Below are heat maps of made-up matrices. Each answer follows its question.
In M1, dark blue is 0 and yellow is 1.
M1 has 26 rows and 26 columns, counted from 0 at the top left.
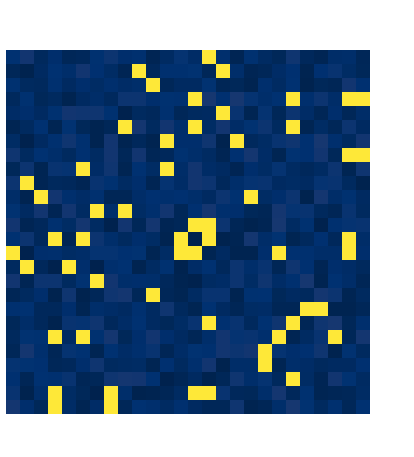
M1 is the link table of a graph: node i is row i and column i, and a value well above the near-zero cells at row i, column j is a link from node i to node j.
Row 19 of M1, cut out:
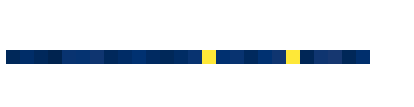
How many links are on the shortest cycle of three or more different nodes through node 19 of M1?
5
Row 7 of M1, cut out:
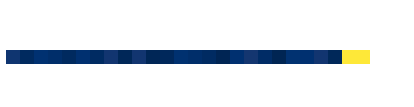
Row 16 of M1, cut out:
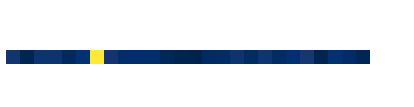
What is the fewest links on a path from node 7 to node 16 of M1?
7
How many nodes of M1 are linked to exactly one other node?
9
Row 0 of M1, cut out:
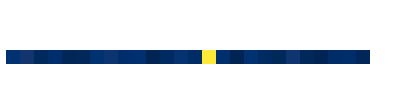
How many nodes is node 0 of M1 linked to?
1
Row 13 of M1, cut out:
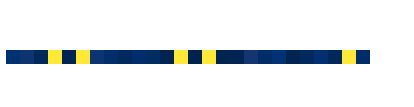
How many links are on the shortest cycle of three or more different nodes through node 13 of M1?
3
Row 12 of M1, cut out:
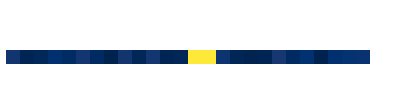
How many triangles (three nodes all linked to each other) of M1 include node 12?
1
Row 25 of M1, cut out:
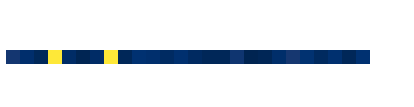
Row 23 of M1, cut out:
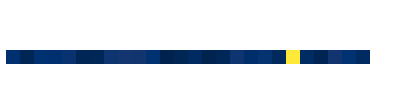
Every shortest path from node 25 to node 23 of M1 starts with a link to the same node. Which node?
node 3
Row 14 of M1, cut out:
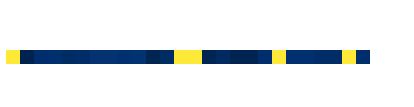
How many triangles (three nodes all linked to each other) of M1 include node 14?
2
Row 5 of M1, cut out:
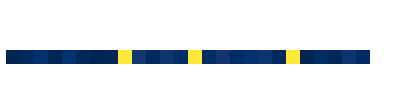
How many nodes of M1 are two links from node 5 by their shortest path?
7
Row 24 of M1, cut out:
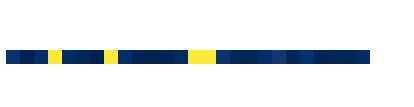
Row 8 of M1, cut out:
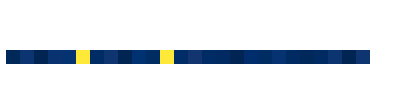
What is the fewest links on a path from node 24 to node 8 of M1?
3
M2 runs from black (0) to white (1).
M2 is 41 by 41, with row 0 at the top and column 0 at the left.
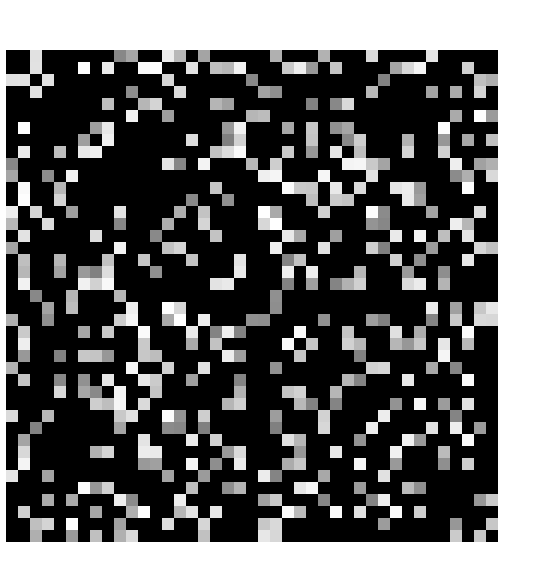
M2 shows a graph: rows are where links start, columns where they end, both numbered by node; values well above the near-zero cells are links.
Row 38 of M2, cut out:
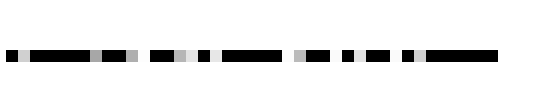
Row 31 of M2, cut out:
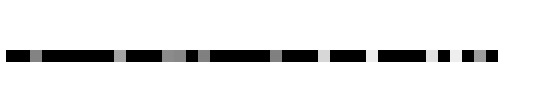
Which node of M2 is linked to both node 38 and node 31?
node 14
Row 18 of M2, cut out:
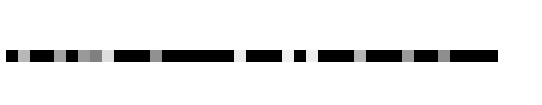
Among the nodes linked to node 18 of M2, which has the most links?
node 1
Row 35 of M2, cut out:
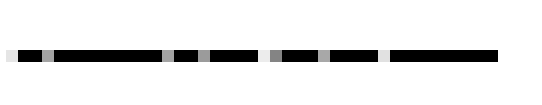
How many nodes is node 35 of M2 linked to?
8
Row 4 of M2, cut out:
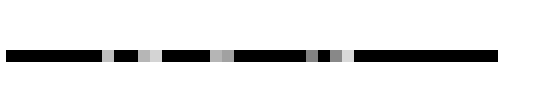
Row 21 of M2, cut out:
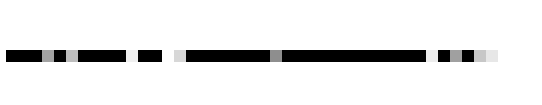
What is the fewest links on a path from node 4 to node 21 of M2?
4
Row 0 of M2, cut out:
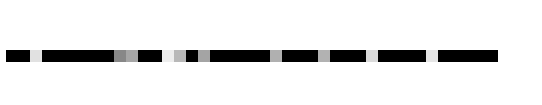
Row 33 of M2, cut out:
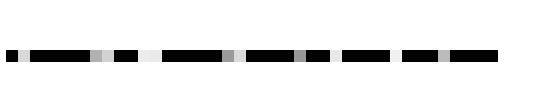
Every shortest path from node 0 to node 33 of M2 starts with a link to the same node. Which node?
node 2
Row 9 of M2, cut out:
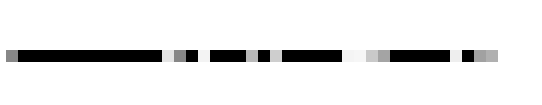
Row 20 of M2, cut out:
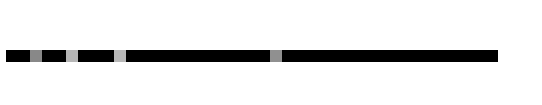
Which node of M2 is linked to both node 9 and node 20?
node 22
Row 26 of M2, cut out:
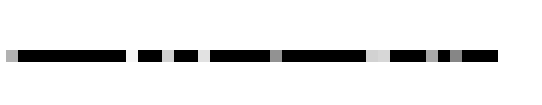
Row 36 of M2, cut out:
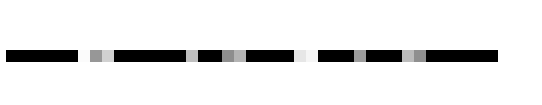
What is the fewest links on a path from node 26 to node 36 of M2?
4
